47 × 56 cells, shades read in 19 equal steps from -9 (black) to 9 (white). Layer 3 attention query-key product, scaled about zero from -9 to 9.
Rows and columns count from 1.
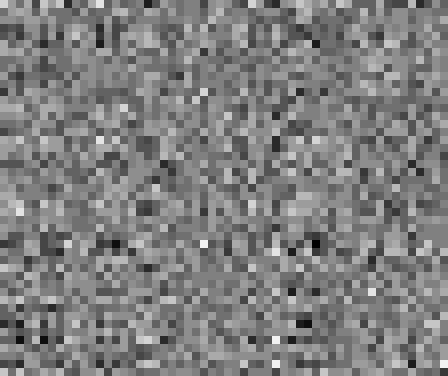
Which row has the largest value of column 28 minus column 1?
17
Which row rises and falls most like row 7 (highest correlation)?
27
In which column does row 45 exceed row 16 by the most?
39
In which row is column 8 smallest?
32
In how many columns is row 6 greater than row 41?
17
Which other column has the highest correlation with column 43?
8
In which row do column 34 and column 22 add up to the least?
22
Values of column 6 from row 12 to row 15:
1 -1 3 3
